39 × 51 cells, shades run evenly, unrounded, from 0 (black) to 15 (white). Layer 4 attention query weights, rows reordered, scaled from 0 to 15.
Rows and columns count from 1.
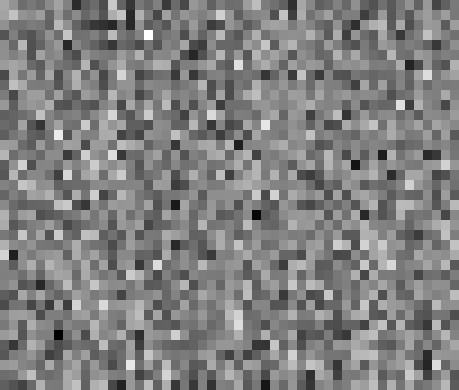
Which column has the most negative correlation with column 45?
25
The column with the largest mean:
33
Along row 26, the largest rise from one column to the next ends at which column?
3
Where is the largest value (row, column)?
4, 17
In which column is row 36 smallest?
48
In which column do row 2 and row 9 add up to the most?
2
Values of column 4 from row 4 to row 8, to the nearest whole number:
5 5 5 6 9
